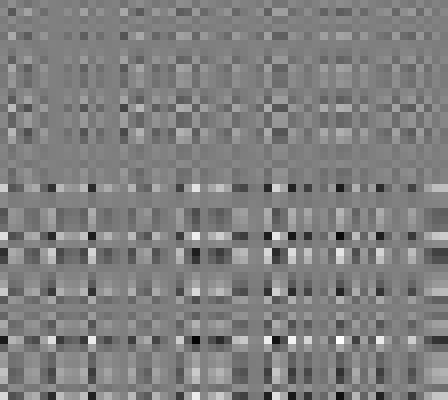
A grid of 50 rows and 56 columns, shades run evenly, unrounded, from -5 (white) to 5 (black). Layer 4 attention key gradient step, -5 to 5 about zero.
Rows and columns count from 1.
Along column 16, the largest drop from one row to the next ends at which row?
15
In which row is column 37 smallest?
43
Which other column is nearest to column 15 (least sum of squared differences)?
10
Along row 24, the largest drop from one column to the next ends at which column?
35
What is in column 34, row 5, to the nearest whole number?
-1
